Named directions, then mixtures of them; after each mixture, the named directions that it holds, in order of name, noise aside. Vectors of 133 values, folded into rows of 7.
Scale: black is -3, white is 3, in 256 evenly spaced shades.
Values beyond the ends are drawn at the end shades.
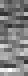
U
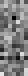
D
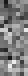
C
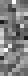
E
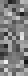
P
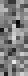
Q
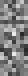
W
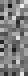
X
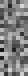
D, U, X.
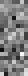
D, Q.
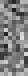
P.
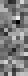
P, Q.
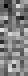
C, U, X.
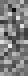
E, P, W.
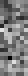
C.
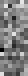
D, W, X.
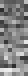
U.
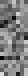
C, D, E.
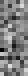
C, D, X.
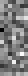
C, Q, X.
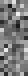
E, X.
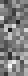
C, Q.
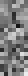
D, Q.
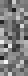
E, P.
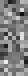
P.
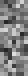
C, W.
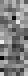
D, E, U.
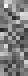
C, D, P.
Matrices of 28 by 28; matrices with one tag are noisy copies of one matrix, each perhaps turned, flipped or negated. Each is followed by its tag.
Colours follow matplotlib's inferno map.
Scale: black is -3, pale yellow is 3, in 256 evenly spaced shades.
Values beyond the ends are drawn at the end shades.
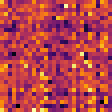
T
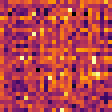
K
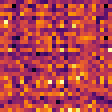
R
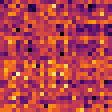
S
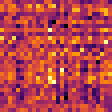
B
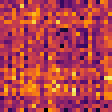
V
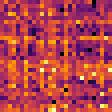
S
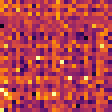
R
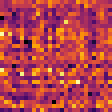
B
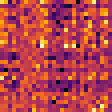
T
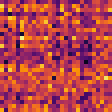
T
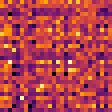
R
